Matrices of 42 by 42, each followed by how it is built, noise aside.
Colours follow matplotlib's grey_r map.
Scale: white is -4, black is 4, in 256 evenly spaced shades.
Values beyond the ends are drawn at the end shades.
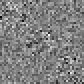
block diagonal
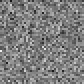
repeating columns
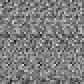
repeating columns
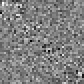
block diagonal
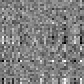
low rank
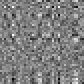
low rank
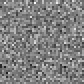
repeating columns
